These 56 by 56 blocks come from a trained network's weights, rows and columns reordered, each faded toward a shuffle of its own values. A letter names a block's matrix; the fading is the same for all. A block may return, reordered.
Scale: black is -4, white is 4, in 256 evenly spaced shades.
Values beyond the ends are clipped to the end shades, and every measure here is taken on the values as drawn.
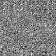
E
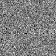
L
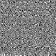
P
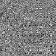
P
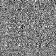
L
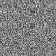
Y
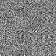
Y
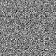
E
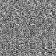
E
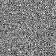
L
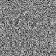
E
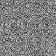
Y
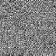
Y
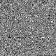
L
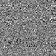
P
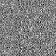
P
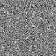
P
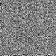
Y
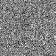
L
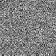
E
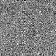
L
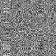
Y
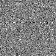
L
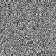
E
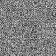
E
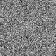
E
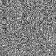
Y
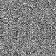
E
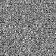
L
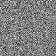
E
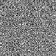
Y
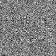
L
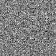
L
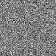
E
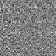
P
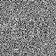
E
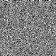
L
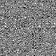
P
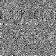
P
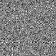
L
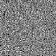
P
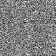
L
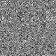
L
